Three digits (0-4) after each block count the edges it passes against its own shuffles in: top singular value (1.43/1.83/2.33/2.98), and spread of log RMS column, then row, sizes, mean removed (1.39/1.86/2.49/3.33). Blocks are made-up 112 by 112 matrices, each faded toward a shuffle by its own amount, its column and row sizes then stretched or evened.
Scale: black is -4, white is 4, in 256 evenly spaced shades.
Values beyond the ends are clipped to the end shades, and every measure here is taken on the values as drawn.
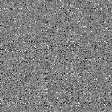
2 1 2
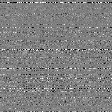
3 0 4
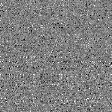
2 1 2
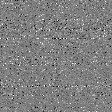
0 0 3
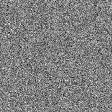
1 0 0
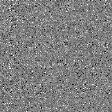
0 2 2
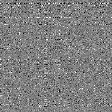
2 2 3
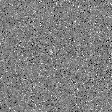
0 1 0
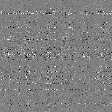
0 2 4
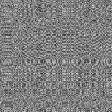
4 0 3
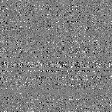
1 2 4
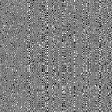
4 4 0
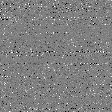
0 0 3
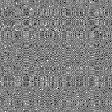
4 0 2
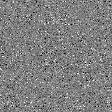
0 0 2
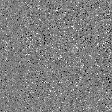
0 2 1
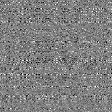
3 0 4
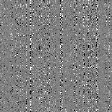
3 4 2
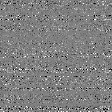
0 1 4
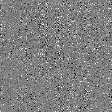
2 3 1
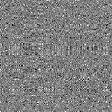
3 1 2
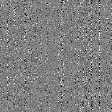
2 4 0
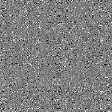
2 2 3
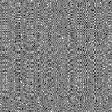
4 3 0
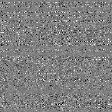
0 2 4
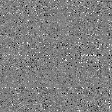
1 2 3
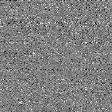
2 1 3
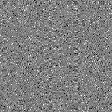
3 0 0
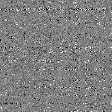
0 3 3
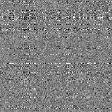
3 2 4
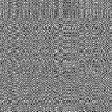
4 2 3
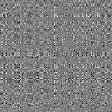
4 3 3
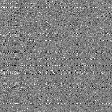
3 1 3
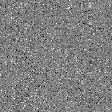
1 0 1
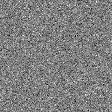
1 0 1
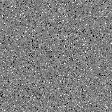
0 1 0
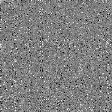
2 2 1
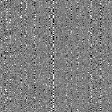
3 4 0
